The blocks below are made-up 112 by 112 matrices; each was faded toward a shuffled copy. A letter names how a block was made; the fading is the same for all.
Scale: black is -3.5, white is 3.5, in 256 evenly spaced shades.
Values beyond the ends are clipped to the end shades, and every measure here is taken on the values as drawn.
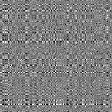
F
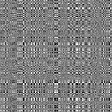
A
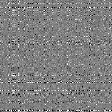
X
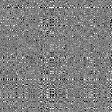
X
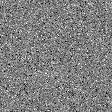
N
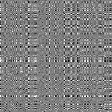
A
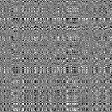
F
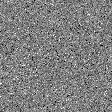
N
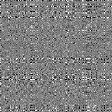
X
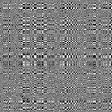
A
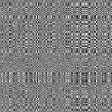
A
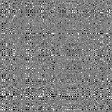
X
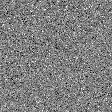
N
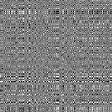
F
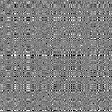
F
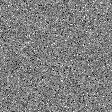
N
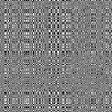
A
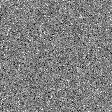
N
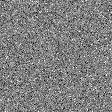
N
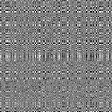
A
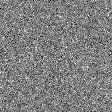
N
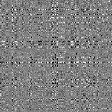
X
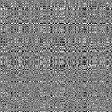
F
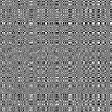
A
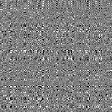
X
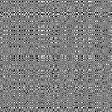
F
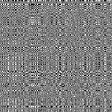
F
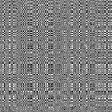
A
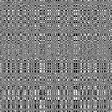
A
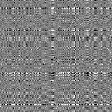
F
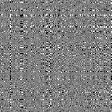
X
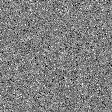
N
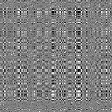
A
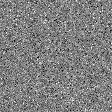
N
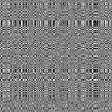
A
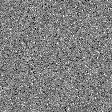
N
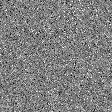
N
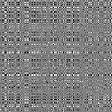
A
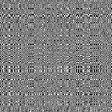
F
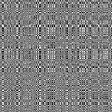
A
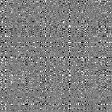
X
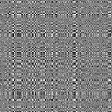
A
